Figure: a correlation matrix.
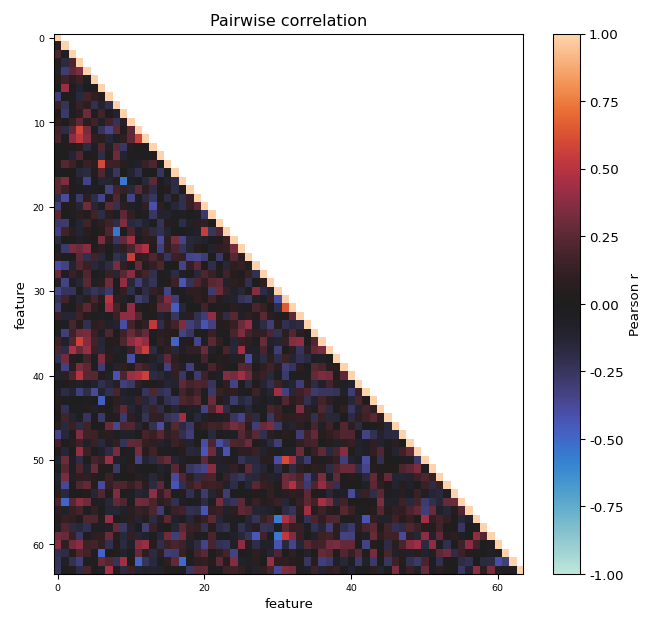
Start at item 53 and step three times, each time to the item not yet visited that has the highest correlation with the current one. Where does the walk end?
50
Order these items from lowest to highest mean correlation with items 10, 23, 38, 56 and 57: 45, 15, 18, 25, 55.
18, 55, 45, 15, 25
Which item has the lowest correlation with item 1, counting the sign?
55
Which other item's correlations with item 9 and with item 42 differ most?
17
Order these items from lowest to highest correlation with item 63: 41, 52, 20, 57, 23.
41, 52, 23, 20, 57
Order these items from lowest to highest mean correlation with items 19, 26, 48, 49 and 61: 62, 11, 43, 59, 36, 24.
62, 59, 24, 36, 43, 11
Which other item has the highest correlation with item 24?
10
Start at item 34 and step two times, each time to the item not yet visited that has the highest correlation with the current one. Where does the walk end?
54
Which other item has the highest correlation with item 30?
42
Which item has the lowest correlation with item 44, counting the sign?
20
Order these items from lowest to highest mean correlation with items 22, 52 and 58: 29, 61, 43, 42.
29, 42, 61, 43
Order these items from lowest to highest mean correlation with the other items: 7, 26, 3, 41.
41, 26, 7, 3
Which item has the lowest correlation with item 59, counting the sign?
30
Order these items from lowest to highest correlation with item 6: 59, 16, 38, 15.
59, 16, 38, 15
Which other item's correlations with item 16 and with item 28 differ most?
36
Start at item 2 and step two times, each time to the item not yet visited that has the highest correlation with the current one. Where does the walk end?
12
